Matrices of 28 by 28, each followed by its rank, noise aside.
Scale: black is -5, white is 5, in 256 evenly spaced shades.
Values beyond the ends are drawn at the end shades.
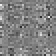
four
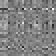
two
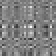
one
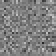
four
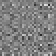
four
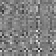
three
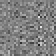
four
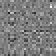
four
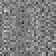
four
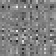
two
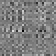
two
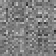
three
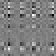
one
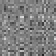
three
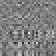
two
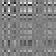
one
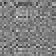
two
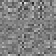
four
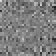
three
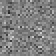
four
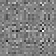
three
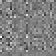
four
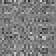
four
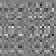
three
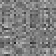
four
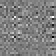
two
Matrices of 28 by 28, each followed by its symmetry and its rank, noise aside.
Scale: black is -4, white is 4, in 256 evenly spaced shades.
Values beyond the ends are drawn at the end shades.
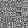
no symmetry, rank five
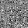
no symmetry, rank five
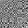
symmetric, rank four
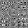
antisymmetric, rank four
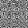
antisymmetric, rank four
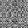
no symmetry, rank four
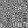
antisymmetric, rank four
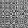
antisymmetric, rank four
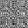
antisymmetric, rank four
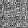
no symmetry, rank five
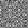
no symmetry, rank four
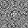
symmetric, rank four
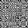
symmetric, rank four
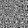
no symmetry, rank five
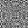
antisymmetric, rank four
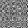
no symmetry, rank four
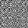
no symmetry, rank four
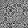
symmetric, rank four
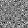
no symmetry, rank five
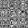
no symmetry, rank four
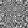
no symmetry, rank four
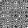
symmetric, rank four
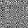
antisymmetric, rank four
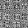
antisymmetric, rank four
